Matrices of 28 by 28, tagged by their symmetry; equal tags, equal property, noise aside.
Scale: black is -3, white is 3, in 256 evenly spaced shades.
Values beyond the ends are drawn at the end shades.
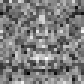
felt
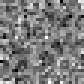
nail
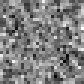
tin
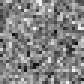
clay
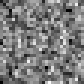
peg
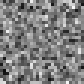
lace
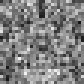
felt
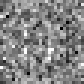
peg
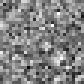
nail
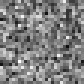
lace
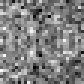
peg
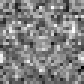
felt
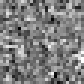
lace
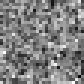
lace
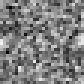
tin
